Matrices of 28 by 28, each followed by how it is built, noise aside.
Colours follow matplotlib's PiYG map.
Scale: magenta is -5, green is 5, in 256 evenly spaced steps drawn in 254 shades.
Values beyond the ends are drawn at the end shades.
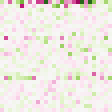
uneven rows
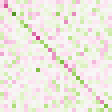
diagonal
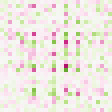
low rank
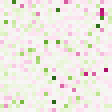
sparse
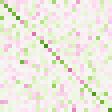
diagonal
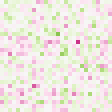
blocks
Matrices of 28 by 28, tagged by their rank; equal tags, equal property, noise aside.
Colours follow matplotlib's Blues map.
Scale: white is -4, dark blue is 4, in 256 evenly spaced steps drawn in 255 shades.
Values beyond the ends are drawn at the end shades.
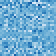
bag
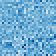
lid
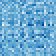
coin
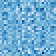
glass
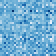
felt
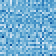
bag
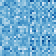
coin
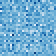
felt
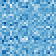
bag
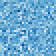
bag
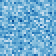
lid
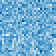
lid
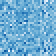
lid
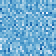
glass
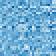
bag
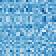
bag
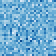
lid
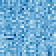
felt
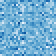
felt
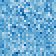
lid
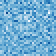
bag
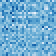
glass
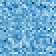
bag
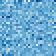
bag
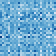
coin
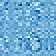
coin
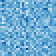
felt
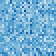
bag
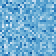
lid
